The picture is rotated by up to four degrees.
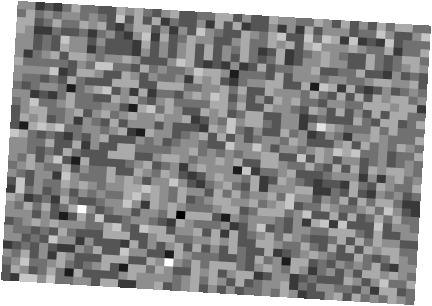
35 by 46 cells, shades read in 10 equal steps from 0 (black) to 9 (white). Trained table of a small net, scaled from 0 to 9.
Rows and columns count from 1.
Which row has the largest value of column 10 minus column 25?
8
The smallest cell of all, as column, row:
20, 26
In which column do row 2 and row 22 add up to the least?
22
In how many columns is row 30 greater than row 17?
15
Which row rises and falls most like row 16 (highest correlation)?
35
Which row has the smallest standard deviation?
18
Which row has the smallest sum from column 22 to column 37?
7
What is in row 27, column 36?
4
